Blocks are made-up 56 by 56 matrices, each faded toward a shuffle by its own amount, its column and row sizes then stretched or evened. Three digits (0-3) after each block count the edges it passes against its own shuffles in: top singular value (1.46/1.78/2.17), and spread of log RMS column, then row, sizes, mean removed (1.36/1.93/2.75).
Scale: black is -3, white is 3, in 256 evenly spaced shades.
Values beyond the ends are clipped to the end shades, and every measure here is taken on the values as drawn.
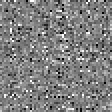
0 2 2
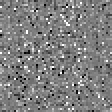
0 1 1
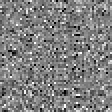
2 1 1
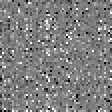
2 2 1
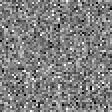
1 0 0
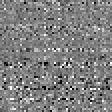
1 1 3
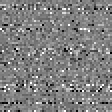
0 0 3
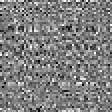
3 1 2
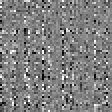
1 3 2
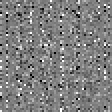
1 3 1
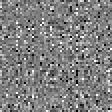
2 2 1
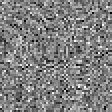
2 0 1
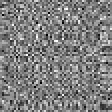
3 1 0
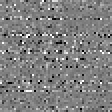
0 1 3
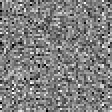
2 2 0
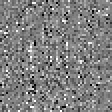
1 2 0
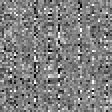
2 3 0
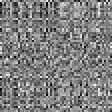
3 2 2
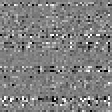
2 1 3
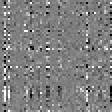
3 3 2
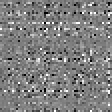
1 3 3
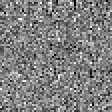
1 1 0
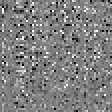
2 2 2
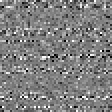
2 0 3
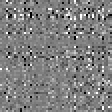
2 2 3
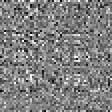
2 2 2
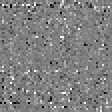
0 1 2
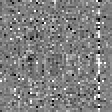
2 2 1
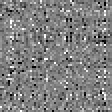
2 2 1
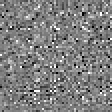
2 1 2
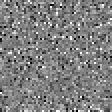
0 0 2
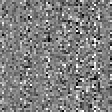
0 3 0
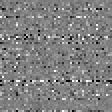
1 1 3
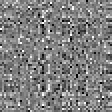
3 2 0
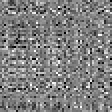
3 1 2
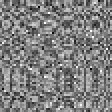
3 0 0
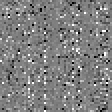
0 2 1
